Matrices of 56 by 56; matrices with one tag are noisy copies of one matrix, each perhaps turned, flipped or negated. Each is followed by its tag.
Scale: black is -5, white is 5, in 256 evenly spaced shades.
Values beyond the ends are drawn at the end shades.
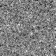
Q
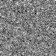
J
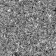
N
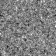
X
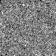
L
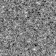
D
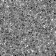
L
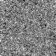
L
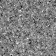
D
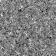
D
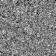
J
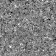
N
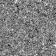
N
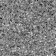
Q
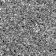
Q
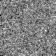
L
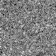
Q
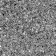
Q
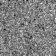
Q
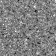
D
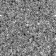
X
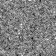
X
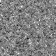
D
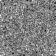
L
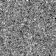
Q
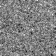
Q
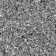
X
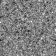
X
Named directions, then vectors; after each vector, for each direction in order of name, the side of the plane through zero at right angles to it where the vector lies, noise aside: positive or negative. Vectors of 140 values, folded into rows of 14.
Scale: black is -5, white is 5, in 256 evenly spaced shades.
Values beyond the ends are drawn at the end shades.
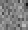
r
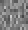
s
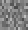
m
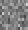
negative, negative, positive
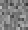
positive, positive, negative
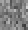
positive, negative, negative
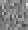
negative, negative, negative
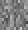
positive, negative, positive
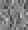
negative, positive, negative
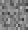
positive, positive, negative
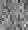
negative, positive, negative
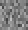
positive, positive, positive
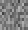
positive, positive, negative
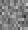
negative, negative, positive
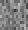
negative, positive, positive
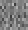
negative, negative, negative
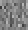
negative, negative, negative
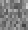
positive, negative, negative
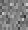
negative, negative, positive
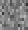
positive, positive, negative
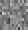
negative, negative, positive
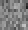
negative, positive, positive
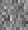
positive, negative, positive
